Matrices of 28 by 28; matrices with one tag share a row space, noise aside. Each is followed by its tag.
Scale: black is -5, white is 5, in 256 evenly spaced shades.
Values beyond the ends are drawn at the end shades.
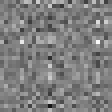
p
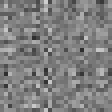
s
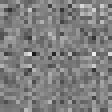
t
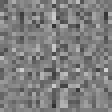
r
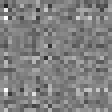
s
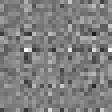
t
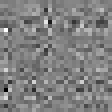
s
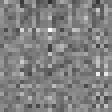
p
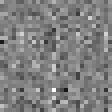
r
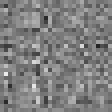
s
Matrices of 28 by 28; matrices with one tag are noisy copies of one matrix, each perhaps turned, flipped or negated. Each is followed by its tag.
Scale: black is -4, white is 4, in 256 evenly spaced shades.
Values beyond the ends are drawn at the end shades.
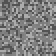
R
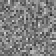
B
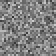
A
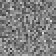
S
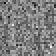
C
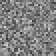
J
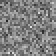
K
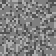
J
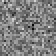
S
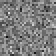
R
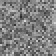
A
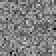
R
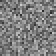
B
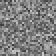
R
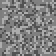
R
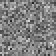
R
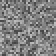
A
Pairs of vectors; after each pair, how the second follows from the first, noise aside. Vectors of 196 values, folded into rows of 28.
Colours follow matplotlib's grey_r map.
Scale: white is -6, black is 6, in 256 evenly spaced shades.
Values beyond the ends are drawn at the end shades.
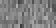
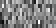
reversed, scaled up.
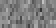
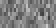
wrapped around, negated.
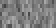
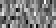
wrapped around, scaled up.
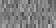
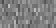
wrapped around, partly zeroed.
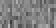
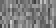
negated.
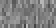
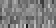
negated.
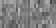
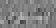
wrapped around, partly zeroed.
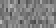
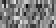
wrapped around, scaled up.
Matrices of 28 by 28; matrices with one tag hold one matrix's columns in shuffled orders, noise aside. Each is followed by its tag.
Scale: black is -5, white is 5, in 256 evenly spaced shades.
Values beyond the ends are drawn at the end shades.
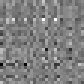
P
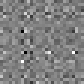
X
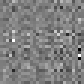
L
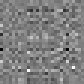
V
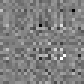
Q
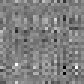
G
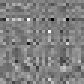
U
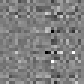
X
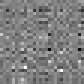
V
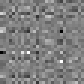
X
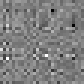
Q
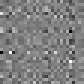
X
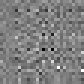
V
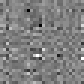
Q
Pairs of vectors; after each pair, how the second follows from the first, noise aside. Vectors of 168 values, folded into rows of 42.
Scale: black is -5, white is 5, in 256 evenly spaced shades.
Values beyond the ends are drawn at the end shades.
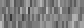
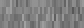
reversed, shrunk.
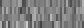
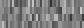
wrapped around.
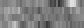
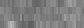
reversed, shrunk.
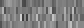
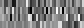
reversed, negated, scaled up.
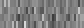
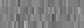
shrunk.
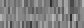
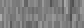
shrunk.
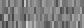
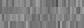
reversed, negated, shrunk.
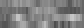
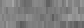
wrapped around, negated, shrunk.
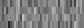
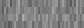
shrunk.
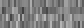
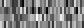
reversed, negated, scaled up.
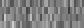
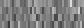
reversed.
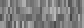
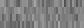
wrapped around, negated, shrunk.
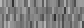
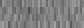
reversed, shrunk.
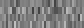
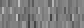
reversed, partly zeroed.
